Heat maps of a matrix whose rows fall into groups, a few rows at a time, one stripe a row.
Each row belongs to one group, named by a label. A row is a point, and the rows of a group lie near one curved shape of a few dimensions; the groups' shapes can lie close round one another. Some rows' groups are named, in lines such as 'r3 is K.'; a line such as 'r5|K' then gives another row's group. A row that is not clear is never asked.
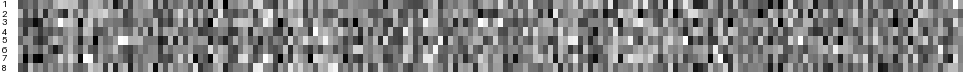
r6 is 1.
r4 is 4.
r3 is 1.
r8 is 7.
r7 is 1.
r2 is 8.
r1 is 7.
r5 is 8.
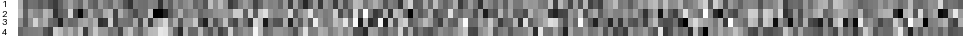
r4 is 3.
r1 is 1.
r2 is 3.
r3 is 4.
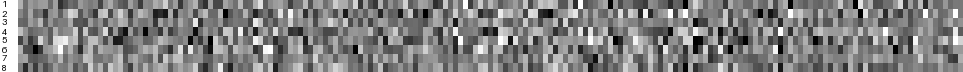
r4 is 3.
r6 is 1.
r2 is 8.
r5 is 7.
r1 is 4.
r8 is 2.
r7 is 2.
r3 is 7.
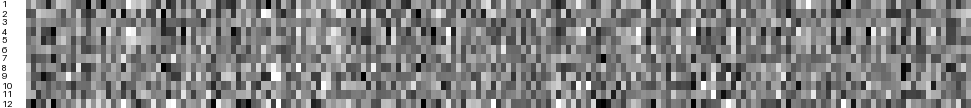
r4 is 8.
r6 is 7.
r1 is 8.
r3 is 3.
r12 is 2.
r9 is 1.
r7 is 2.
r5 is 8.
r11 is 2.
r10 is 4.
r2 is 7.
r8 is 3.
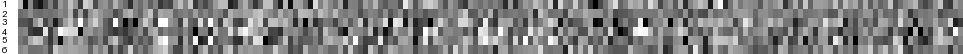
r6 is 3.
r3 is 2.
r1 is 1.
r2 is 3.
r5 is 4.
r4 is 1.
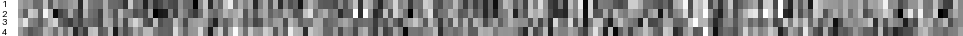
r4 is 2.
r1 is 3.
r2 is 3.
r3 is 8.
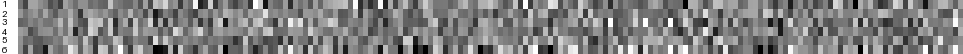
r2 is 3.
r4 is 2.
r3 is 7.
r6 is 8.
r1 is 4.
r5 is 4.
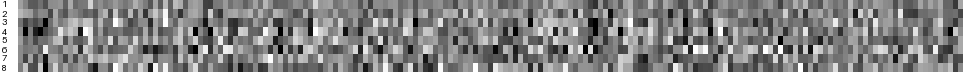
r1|2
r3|2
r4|1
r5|2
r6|3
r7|8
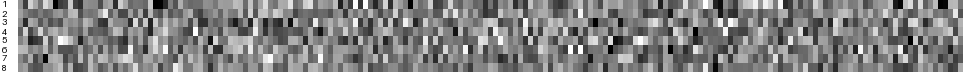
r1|3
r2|3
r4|7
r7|8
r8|2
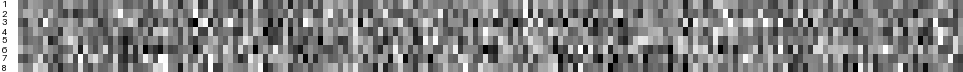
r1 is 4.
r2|7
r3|3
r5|1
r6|3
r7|2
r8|4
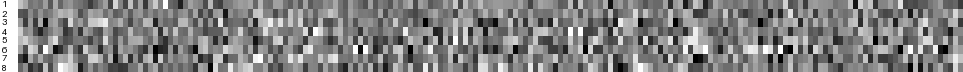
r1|4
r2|7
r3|8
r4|4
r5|8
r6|3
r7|7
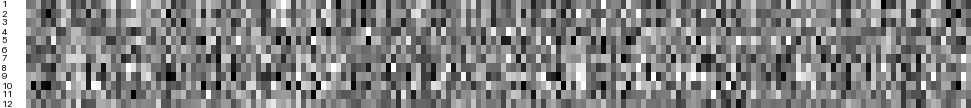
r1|8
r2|4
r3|8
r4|1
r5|3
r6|2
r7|7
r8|8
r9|8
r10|1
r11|2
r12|3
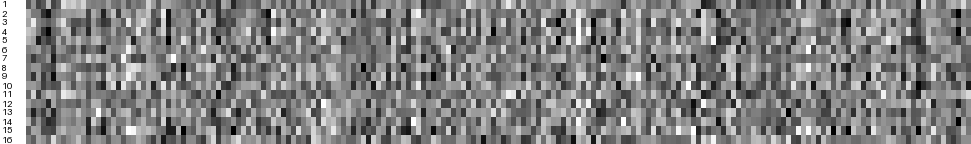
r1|7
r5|2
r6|7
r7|2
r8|8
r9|8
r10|4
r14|4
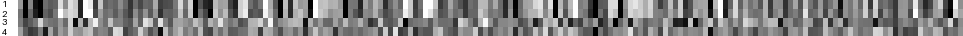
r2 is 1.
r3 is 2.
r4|2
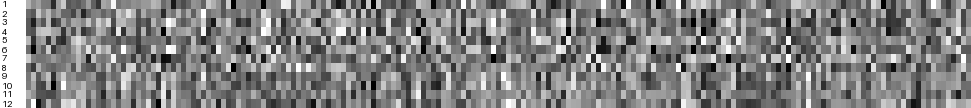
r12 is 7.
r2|7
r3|2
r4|7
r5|1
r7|3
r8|7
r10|7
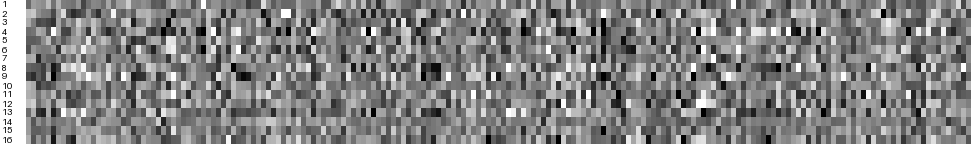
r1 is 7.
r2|8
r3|2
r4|3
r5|2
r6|3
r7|2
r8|7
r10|2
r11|4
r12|8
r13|7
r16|8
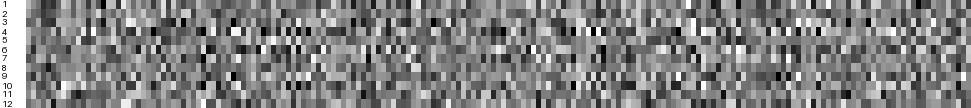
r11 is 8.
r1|4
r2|2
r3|8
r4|3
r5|3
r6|4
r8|4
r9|7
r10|3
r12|7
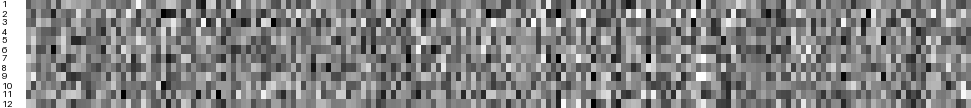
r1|3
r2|8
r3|4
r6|7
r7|8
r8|1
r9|8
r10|3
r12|8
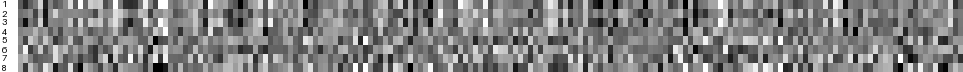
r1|2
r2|7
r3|2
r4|4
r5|3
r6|7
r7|4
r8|3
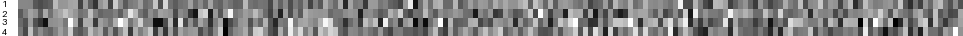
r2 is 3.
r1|4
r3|8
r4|7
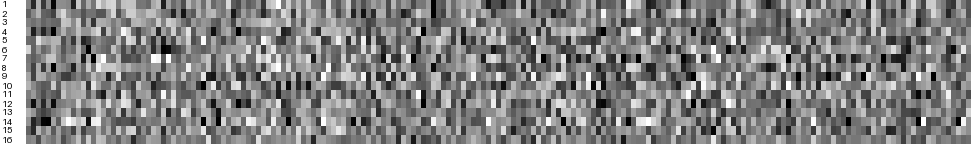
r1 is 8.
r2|8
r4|2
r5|7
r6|3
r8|8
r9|4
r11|4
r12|2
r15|7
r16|2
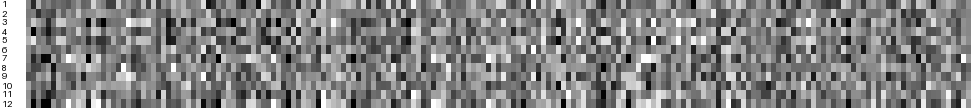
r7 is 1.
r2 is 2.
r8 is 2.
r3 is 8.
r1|4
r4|1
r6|4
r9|7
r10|8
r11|4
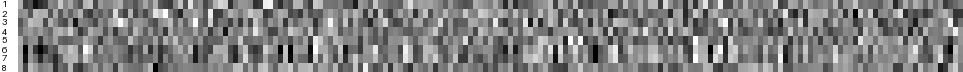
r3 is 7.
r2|4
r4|7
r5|4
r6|1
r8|3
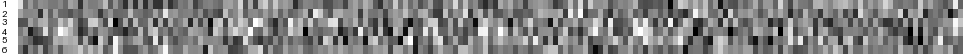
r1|3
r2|4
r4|1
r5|4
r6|2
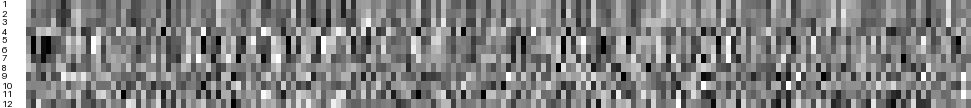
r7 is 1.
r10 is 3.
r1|1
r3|1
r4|7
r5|1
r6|1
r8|8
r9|7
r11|7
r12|7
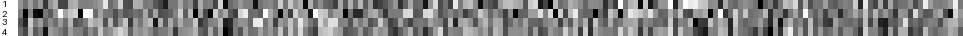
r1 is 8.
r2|1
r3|7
